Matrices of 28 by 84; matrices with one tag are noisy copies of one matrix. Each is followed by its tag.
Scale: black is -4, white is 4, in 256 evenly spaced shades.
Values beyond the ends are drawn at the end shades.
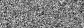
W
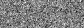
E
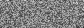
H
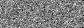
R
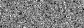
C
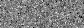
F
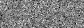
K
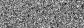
W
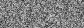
E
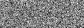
H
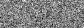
F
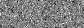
C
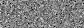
R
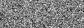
K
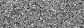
R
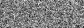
H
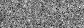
K
